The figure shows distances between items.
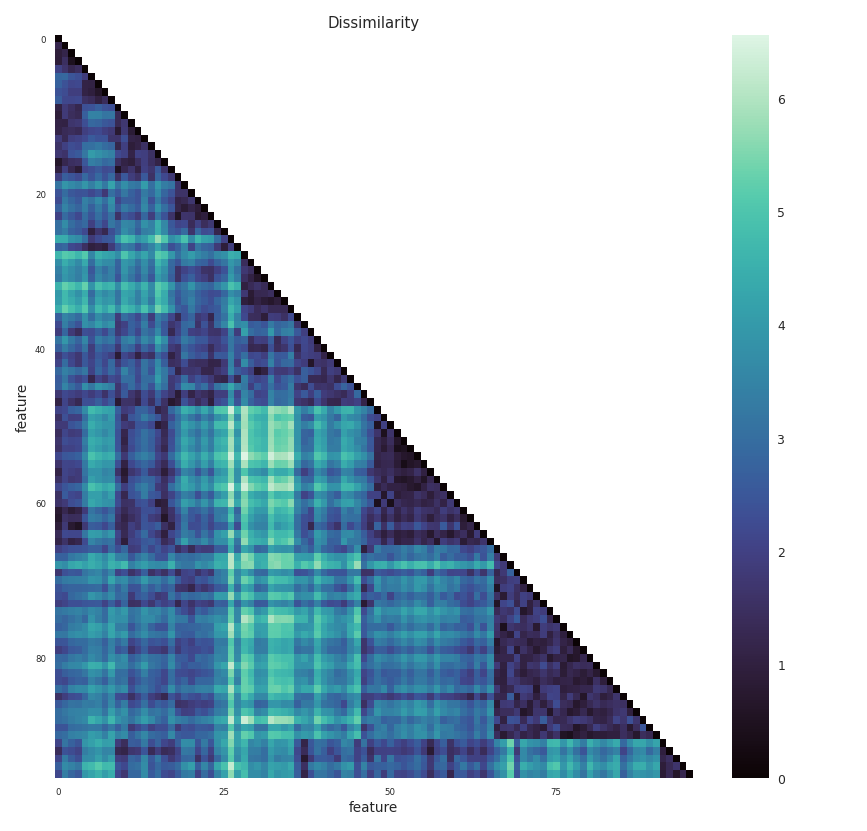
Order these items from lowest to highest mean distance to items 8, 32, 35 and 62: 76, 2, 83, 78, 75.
2, 78, 83, 76, 75
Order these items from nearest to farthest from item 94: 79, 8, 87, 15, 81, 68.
15, 79, 81, 87, 8, 68
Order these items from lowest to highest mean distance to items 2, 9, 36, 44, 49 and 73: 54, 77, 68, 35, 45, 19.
45, 19, 54, 77, 35, 68
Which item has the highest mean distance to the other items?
26
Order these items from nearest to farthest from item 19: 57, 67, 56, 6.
67, 56, 6, 57
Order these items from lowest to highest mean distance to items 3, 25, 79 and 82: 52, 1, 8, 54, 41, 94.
1, 41, 8, 52, 54, 94
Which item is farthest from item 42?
68
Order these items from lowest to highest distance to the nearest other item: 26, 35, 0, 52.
52, 0, 35, 26
